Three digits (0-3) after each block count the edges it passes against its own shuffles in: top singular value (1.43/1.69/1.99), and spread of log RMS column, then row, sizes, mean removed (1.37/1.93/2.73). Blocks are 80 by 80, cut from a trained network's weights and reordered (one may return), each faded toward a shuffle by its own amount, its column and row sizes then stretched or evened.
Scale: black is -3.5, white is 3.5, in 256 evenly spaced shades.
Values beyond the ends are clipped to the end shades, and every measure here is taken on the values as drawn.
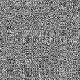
3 0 1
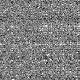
2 1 0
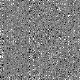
0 3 1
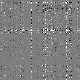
2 3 3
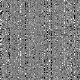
1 3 1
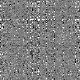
1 3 1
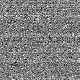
2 1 0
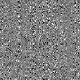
2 3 0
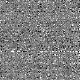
1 2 1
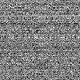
2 0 1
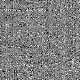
0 1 2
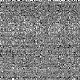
2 2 2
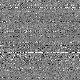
2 0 3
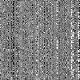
3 3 0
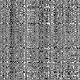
3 2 3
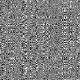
3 3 2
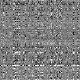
3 3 2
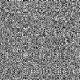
3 1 1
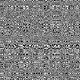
3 1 3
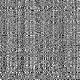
3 0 3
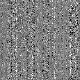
1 3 0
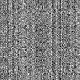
3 1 0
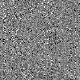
0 2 1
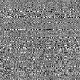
3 0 3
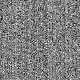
1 0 0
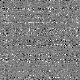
0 1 3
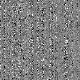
0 3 0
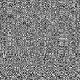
3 1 2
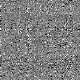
0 2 1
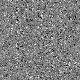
0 1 0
